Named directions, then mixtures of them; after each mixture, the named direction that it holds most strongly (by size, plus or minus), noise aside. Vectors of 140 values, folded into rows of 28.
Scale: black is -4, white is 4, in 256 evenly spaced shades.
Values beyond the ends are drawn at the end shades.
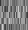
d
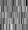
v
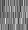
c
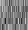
c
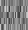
d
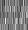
c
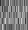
d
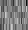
v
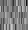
v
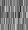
c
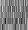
c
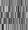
d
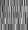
c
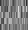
d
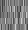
c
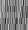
c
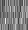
c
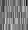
v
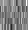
v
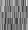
v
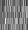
c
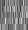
c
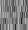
c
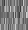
c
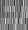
c
